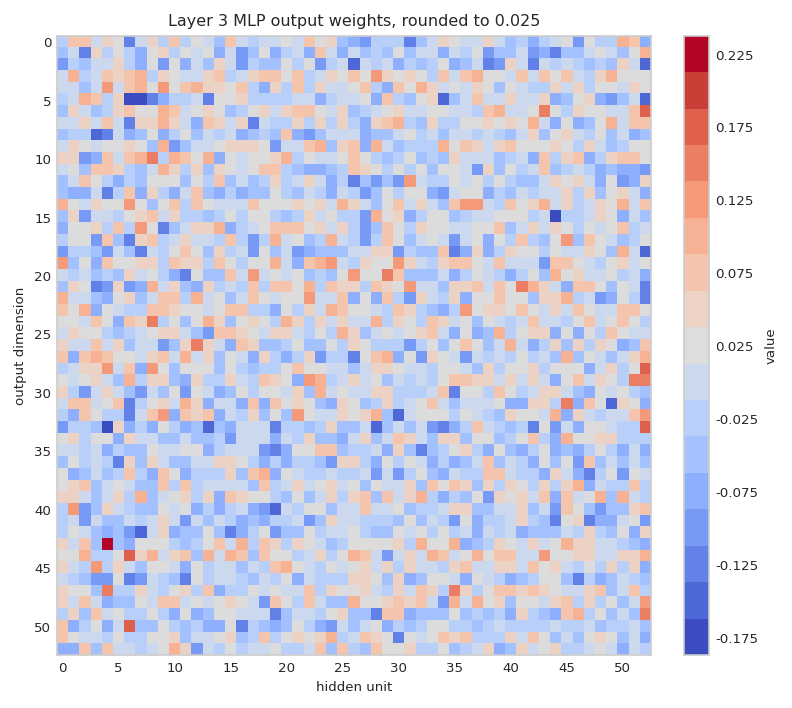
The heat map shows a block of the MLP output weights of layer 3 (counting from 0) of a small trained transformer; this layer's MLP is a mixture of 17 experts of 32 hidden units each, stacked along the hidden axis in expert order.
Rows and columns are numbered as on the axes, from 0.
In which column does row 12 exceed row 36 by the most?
46
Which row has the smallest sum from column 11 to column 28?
33
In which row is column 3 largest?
45
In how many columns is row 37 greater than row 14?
7
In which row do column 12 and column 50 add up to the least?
52
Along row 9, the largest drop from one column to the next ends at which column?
10
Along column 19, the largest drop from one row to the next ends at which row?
49
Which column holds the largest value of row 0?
50
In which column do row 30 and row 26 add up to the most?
12
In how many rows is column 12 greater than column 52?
25
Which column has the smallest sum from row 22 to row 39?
19
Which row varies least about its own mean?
3
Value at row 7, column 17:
-0.125
